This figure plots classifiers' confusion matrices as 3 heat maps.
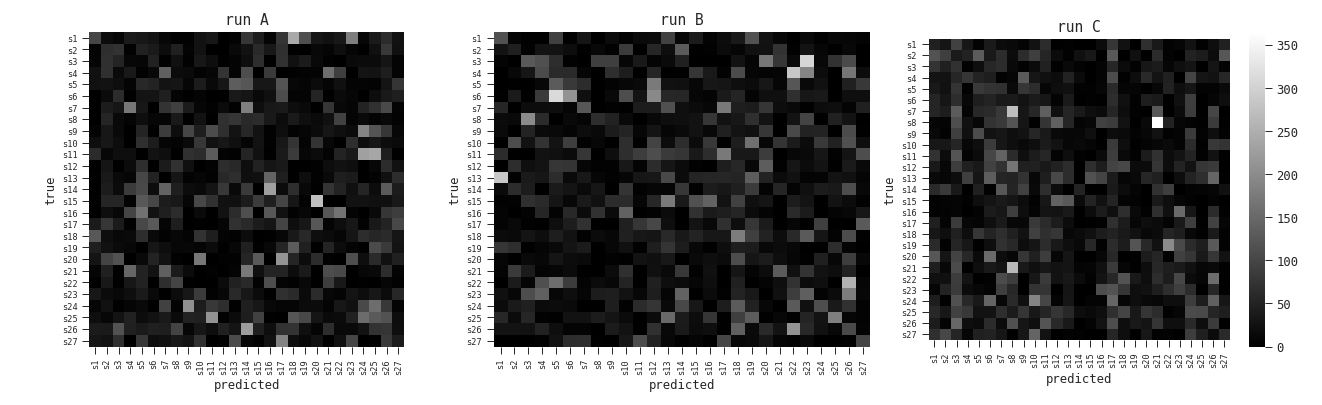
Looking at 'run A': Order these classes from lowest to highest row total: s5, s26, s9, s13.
s13, s5, s9, s26
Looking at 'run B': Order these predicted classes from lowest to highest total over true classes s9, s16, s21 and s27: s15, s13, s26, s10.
s13, s15, s26, s10
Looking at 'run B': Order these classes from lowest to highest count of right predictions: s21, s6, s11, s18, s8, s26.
s8, s11, s26, s21, s18, s6
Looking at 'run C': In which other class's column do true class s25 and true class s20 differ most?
s6
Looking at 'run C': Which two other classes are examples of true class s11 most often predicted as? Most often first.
s7, s3
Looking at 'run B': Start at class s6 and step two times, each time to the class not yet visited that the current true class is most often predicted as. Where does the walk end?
s12
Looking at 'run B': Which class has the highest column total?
s26
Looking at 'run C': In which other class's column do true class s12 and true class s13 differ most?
s8
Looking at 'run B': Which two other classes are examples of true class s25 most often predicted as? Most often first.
s13, s19
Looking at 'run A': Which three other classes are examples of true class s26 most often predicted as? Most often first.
s14, s3, s8
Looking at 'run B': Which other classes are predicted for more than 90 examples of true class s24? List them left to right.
s14, s18, s22
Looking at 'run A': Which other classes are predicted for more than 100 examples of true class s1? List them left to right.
s18, s19, s23
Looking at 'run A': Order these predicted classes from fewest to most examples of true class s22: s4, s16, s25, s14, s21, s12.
s25, s12, s4, s14, s21, s16
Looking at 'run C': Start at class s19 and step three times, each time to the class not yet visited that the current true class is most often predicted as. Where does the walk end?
s3
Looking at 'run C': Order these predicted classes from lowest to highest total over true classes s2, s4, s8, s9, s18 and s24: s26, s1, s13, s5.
s13, s1, s26, s5
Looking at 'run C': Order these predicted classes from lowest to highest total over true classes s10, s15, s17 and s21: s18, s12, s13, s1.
s18, s1, s13, s12
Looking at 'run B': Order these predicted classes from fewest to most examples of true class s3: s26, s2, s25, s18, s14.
s2, s18, s14, s25, s26
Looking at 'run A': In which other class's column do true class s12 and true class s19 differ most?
s18
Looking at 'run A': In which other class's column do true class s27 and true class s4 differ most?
s17
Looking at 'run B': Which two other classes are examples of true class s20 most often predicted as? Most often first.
s18, s26
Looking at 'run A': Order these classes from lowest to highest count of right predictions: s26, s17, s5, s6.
s6, s5, s26, s17
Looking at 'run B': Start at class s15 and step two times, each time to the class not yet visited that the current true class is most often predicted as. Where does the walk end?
s1
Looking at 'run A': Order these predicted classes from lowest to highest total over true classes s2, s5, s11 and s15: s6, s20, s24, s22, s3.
s22, s3, s6, s24, s20
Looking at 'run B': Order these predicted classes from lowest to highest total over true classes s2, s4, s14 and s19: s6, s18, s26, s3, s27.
s27, s3, s6, s18, s26
